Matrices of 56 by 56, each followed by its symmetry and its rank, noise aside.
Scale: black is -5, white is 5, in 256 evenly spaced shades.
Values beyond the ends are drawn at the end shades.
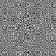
antisymmetric, rank four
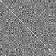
symmetric, rank five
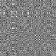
symmetric, rank five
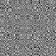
no symmetry, rank five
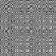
symmetric, rank three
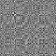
symmetric, rank four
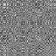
symmetric, rank five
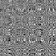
antisymmetric, rank four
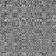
no symmetry, rank five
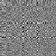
symmetric, rank three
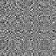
no symmetry, rank four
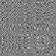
symmetric, rank four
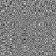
antisymmetric, rank four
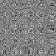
symmetric, rank four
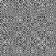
symmetric, rank four
